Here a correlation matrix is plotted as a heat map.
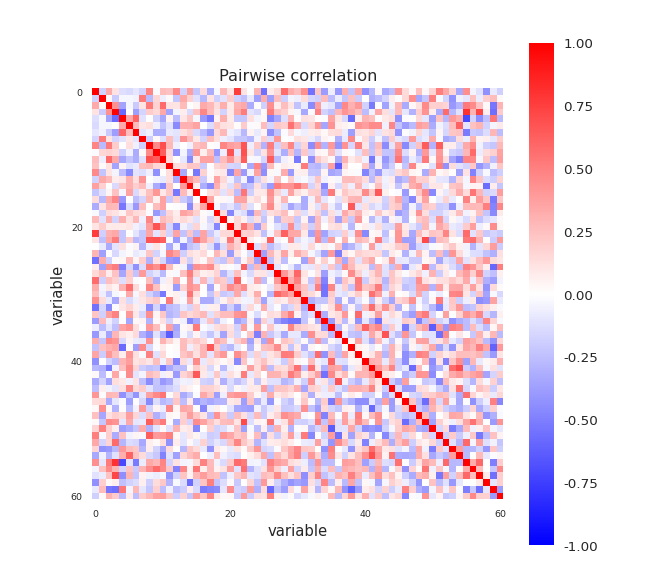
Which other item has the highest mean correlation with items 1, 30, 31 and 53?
14
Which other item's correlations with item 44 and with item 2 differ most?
41
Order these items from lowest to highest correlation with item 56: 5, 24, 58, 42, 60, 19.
24, 58, 19, 5, 42, 60
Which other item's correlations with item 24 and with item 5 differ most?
12
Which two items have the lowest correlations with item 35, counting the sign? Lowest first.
50, 46
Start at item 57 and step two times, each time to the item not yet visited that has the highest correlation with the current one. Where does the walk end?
55
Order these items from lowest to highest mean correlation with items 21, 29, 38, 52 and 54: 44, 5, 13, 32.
32, 13, 44, 5
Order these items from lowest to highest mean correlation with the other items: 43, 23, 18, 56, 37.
43, 23, 18, 37, 56
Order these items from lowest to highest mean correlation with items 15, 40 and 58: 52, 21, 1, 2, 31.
21, 52, 31, 2, 1
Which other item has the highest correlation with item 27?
30
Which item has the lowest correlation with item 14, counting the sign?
58
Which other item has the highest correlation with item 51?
8
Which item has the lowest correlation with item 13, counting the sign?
23
